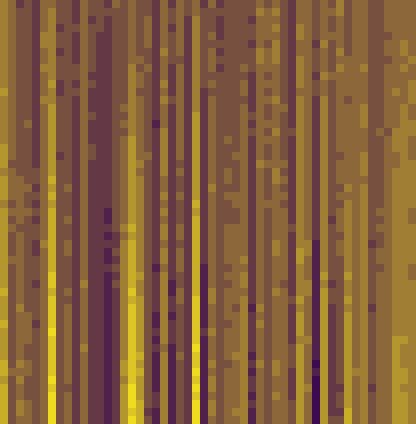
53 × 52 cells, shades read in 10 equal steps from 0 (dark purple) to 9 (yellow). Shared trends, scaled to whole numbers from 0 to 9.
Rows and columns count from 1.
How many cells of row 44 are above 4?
15
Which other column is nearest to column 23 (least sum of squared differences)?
2
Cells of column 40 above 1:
30
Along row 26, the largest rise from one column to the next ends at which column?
25
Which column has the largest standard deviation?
17
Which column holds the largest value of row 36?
7
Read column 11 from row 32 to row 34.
4 4 4
